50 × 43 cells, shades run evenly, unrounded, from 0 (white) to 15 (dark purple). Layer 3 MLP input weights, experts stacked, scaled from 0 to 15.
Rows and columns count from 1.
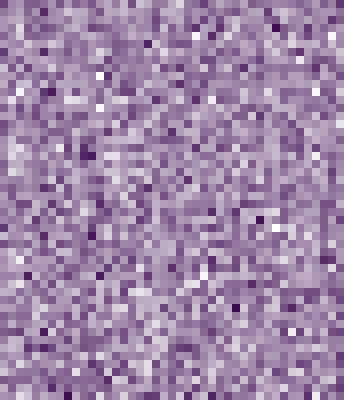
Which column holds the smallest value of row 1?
23
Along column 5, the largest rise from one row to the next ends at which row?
28
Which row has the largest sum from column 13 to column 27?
27
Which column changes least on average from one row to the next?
11
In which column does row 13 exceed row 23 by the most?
25
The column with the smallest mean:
3
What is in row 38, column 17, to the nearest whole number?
8
